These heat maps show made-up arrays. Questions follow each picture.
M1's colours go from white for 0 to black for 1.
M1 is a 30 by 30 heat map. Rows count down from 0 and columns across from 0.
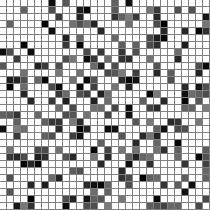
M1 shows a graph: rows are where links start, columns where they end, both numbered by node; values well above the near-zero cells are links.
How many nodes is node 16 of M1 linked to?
9
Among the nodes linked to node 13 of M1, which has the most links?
node 22
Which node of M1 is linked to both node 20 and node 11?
node 19
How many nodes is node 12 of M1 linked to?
11
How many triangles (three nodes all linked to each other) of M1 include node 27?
3
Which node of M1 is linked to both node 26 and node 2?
node 18
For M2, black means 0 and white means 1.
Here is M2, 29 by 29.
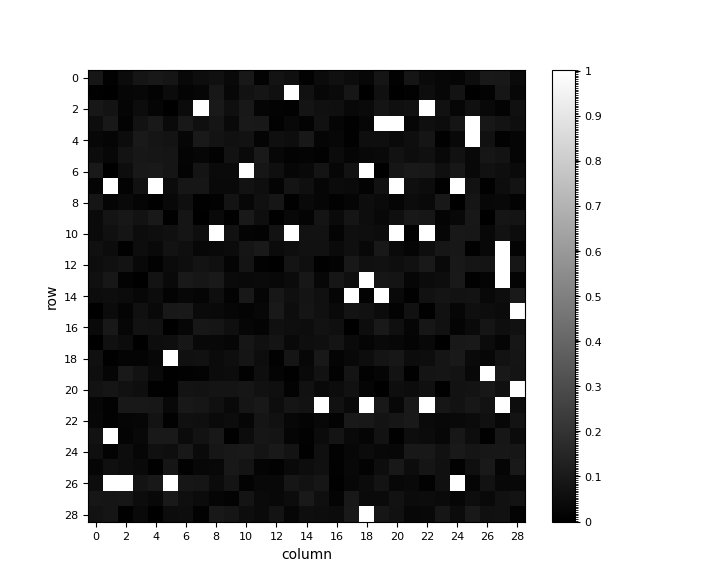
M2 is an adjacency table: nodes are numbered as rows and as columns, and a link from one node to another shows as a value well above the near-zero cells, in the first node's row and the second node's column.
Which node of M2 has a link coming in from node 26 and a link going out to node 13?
node 1
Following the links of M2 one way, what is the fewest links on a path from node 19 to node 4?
4
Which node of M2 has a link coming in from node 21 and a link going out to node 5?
node 18
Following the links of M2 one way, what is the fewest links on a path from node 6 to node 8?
2
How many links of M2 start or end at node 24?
2
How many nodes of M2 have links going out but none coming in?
7
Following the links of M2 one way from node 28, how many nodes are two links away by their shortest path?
1
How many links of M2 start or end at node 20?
4
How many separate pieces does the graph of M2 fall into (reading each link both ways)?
4
